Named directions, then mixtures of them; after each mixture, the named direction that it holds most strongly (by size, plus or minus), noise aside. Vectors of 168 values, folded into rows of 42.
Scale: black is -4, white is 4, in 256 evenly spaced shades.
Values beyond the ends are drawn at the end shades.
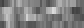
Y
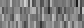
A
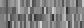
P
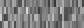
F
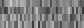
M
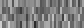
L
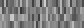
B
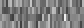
L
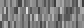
F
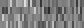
A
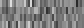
P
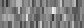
P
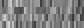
L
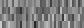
L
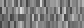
B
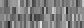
P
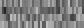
M
